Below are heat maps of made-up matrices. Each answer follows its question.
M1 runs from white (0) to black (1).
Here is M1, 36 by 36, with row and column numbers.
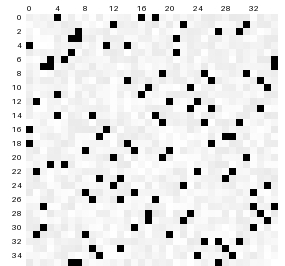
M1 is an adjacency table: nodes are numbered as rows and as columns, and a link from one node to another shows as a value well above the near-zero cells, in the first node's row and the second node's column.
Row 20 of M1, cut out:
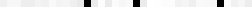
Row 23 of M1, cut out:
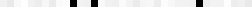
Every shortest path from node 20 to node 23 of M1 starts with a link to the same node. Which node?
node 12
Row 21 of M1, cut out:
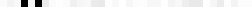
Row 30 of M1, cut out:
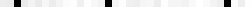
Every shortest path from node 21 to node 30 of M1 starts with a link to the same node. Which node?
node 3
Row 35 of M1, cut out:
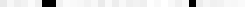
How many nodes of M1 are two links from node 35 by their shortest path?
4
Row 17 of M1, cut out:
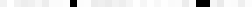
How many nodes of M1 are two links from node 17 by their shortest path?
4
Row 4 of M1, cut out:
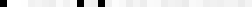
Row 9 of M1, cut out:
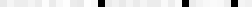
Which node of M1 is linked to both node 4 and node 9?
node 14
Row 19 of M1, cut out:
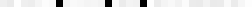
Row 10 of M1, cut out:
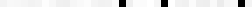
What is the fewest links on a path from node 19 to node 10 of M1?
5
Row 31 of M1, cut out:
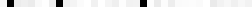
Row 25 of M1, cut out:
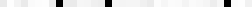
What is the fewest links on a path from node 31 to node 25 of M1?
2
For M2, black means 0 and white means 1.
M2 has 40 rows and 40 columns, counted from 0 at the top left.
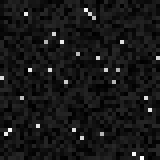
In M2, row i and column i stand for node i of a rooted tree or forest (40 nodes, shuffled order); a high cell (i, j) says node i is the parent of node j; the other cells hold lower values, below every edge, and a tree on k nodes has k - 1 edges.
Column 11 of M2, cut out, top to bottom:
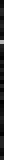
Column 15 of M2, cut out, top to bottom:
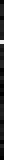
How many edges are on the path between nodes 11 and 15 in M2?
2
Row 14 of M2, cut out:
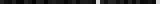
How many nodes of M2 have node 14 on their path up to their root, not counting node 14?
5
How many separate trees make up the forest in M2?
11
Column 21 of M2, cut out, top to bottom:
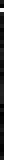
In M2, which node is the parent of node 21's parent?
32
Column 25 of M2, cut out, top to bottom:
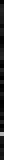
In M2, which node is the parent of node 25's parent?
38
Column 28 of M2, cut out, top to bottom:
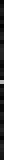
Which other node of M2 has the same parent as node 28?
16
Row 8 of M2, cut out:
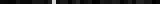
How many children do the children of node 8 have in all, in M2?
1
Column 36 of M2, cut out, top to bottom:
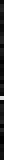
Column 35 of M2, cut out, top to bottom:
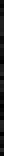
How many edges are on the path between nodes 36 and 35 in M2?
4
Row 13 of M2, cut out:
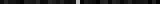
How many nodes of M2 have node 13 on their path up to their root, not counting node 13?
2
